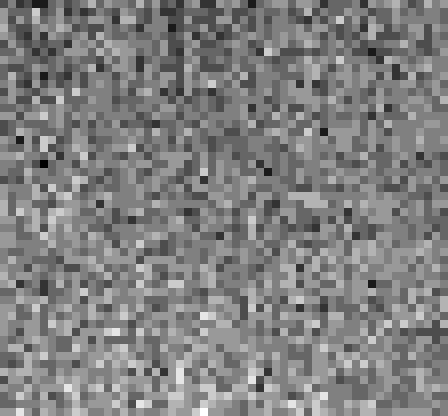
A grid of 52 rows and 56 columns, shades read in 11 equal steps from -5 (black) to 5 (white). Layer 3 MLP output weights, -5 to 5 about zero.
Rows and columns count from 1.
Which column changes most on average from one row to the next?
6
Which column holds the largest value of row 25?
9
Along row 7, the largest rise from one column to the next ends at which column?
34
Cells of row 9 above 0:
16
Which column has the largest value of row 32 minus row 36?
47
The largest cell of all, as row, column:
52, 26
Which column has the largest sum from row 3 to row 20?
39
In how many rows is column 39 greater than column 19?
25
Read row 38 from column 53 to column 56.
-1 0 0 2
